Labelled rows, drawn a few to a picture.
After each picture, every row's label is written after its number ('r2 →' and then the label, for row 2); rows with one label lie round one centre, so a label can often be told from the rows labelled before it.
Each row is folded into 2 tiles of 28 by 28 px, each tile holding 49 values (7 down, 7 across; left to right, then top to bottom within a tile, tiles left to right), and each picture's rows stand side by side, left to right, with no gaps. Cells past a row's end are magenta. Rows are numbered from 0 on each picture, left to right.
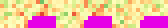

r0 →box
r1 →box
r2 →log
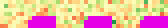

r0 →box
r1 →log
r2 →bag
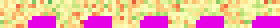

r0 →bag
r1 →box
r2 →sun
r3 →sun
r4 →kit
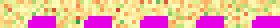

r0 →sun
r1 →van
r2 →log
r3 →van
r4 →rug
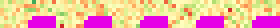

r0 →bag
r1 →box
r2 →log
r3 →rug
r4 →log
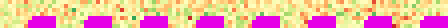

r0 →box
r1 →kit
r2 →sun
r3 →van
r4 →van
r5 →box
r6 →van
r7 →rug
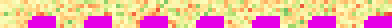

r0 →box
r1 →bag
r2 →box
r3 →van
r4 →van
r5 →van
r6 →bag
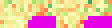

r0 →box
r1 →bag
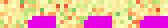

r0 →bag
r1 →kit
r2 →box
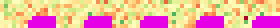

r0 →box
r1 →kit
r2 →log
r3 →box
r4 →van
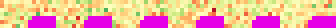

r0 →van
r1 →bag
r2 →bag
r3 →box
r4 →rug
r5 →box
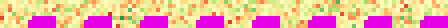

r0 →sun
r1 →rug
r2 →kit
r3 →rug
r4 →rug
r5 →bag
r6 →rug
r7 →kit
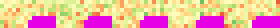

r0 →bag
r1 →box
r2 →bag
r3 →bag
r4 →log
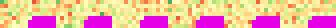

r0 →rug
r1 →kit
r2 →van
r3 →rug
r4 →rug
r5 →kit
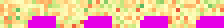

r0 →kit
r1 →bag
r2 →log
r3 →sun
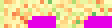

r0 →bag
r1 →van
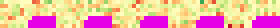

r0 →rug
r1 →bag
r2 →log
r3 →bag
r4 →bag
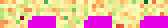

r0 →van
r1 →kit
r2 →bag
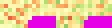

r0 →rug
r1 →kit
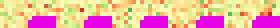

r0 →box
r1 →log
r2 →kit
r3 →bag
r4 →box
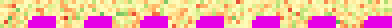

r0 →kit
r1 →sun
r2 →box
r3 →bag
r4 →kit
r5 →sun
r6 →bag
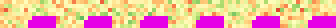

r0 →log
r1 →sun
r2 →van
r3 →rug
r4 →box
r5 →rug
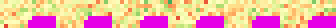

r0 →bag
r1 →bag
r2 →bag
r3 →rug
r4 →bag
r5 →bag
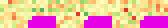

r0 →bag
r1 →rug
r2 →van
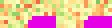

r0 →rug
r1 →box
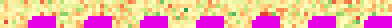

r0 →bag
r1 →box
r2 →sun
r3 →kit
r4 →box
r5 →log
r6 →van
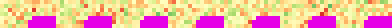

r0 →van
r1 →box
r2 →sun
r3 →van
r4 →box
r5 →box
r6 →rug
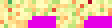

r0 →sun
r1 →rug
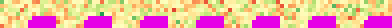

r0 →rug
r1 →sun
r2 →sun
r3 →log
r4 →log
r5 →kit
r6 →rug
